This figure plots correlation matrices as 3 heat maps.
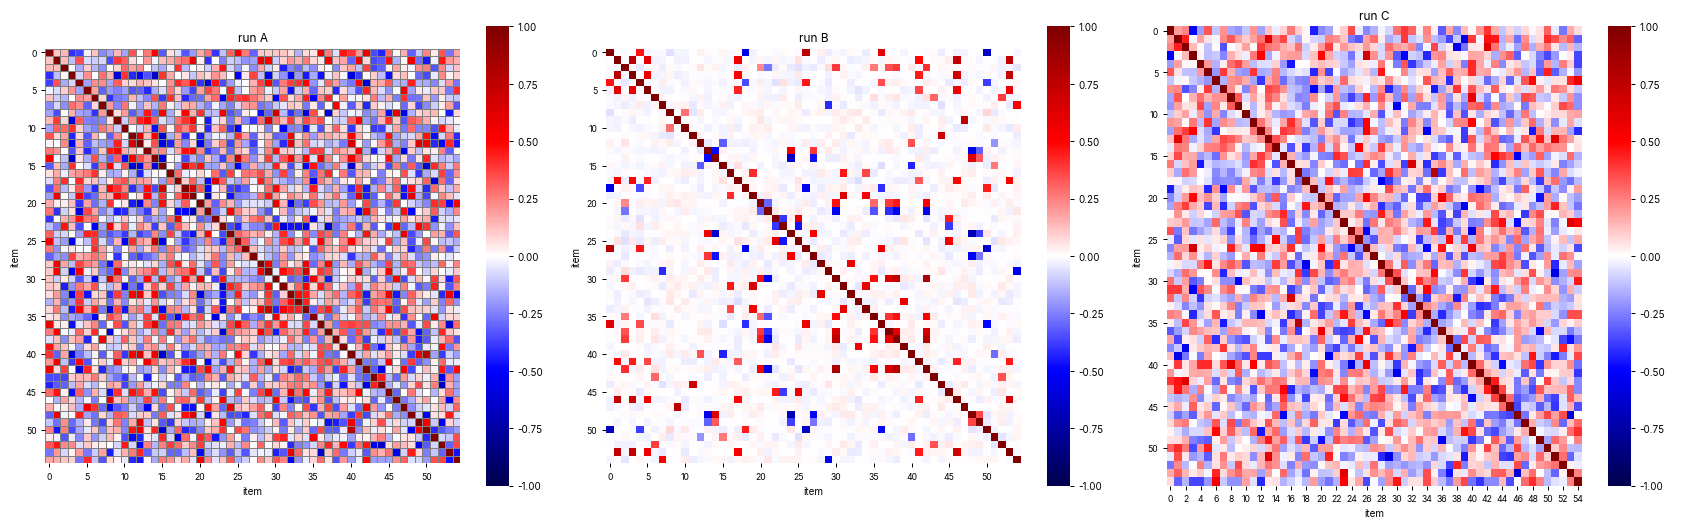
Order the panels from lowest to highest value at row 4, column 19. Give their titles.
run B, run C, run A
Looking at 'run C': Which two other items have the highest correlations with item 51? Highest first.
13, 21
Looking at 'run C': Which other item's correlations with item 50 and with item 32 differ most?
16
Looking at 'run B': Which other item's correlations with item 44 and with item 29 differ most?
11
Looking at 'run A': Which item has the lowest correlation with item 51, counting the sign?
17
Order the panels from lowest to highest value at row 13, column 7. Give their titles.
run B, run A, run C
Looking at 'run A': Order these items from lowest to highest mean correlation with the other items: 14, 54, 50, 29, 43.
43, 50, 54, 14, 29
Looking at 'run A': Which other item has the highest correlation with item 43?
44
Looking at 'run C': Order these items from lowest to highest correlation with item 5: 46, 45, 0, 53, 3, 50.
3, 53, 45, 46, 0, 50
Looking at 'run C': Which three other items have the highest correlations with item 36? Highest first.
20, 26, 40
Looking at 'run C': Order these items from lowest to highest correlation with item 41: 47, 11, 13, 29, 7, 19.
19, 47, 29, 13, 11, 7
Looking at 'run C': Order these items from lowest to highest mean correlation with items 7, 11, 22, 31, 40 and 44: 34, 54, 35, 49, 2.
35, 54, 2, 49, 34
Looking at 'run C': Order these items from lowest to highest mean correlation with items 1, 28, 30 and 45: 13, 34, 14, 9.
9, 13, 14, 34
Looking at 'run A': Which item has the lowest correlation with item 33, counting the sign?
23
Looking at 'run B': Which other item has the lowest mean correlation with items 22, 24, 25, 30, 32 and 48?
23
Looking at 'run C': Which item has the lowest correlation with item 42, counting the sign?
33
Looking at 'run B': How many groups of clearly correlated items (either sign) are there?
14
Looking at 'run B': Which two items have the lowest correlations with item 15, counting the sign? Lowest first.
40, 12
